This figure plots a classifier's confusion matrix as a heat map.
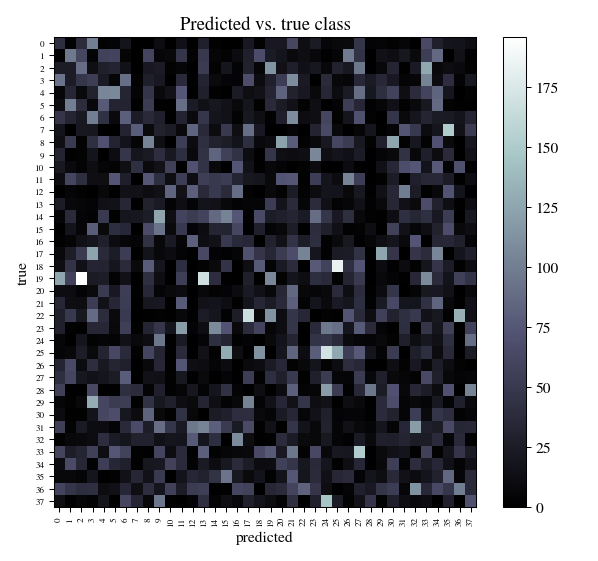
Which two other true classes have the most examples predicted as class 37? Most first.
28, 24
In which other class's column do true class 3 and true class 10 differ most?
21
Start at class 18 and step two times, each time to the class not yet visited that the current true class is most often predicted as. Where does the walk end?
24
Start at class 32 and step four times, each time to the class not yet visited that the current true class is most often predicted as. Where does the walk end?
13
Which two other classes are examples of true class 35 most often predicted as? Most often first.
15, 21
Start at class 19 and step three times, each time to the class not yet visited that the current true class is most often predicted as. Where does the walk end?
27
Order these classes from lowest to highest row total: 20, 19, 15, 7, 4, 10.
20, 10, 15, 7, 4, 19
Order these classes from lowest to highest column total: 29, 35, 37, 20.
29, 37, 20, 35
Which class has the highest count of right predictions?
25
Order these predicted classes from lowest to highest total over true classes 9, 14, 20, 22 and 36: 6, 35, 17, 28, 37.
28, 37, 35, 6, 17
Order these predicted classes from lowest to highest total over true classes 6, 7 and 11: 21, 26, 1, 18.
18, 1, 26, 21
